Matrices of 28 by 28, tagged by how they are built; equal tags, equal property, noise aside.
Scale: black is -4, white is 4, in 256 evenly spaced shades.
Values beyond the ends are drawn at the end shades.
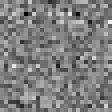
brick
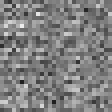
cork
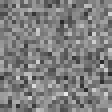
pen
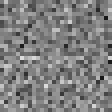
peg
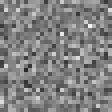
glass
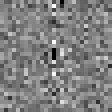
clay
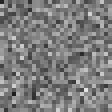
pen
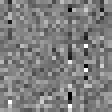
clay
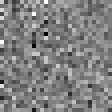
clay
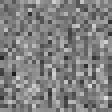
cork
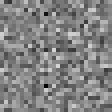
glass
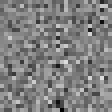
clay
